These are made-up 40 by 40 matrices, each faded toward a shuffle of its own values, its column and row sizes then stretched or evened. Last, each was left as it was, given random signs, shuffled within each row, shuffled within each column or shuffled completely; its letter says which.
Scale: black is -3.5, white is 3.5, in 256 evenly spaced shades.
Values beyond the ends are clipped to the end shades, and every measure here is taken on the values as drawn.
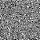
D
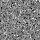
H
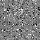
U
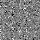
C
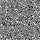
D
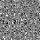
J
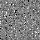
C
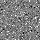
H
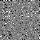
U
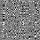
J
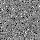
H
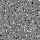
H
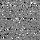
D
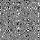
J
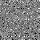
D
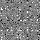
U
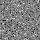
H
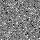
H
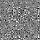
J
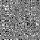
J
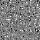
U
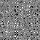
J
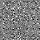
J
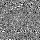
D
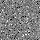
H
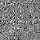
U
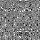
J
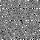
D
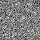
H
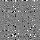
J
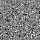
D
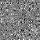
U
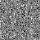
C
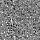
C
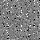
C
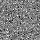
H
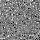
D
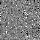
C
